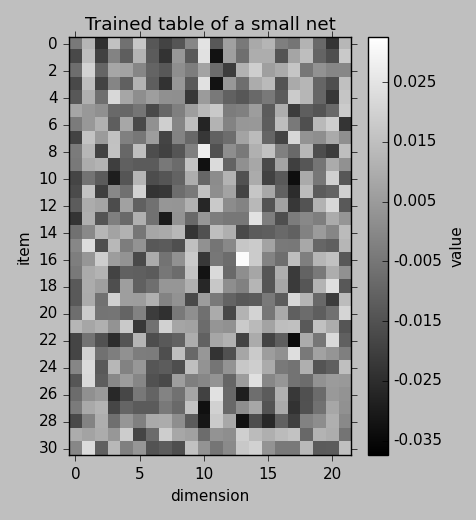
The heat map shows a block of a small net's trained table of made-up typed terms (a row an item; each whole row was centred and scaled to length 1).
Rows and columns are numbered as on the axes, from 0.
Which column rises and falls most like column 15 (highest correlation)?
10
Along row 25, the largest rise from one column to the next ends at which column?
1
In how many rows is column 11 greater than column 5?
15
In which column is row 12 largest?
20
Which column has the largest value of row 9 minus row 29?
11
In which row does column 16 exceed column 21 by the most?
6
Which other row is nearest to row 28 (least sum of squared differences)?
14
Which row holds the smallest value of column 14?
28
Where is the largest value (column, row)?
13, 16
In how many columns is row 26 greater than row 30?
8
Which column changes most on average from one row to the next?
17
